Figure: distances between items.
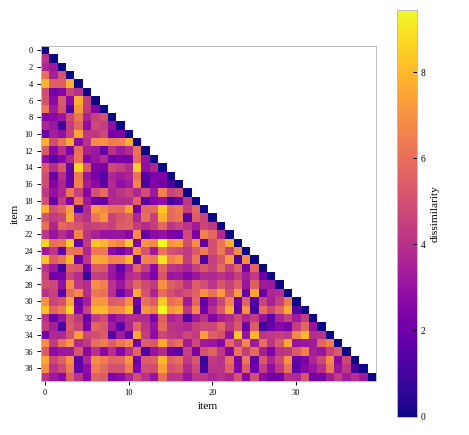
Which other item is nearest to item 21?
35
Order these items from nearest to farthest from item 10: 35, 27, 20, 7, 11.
27, 7, 20, 35, 11
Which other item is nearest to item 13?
1
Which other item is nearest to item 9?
2
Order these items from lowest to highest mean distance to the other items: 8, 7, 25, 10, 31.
8, 10, 7, 25, 31
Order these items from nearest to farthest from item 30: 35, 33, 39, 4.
4, 35, 39, 33
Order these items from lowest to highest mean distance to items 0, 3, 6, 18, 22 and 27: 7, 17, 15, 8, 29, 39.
15, 7, 8, 39, 17, 29
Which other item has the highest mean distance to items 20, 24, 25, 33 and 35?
14
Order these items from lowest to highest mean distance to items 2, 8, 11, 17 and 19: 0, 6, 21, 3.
21, 0, 6, 3
